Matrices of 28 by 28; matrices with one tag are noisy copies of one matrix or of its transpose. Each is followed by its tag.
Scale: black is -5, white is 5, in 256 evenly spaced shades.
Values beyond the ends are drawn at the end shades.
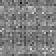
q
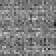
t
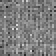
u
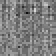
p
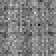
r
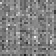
t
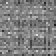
t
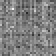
p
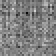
p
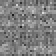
q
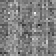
r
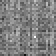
t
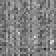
t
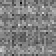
q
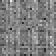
t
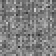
p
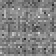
r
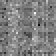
r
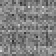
q
